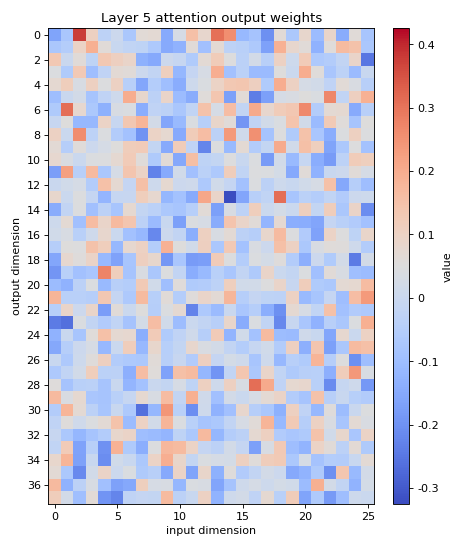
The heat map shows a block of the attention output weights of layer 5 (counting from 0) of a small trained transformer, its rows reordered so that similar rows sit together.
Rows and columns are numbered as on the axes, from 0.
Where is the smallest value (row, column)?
13, 14
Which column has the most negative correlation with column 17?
2
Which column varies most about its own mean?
9
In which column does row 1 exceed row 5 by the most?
3
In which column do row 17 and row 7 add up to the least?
15
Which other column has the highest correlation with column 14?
16
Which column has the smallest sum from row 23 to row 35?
22
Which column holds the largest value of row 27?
24
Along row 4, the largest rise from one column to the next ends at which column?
18
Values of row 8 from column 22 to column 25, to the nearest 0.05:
-0.15 0.05 0.1 0.05
